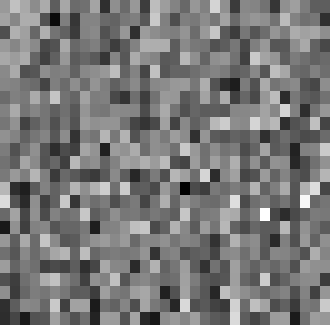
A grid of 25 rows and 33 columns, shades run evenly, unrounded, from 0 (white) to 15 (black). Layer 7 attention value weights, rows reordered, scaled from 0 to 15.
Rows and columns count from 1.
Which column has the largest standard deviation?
24
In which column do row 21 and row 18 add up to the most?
10
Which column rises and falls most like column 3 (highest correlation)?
16
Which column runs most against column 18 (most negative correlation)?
26
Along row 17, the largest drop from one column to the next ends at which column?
27
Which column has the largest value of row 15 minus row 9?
2
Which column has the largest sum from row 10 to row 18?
30
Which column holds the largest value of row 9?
31
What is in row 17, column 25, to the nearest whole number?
9
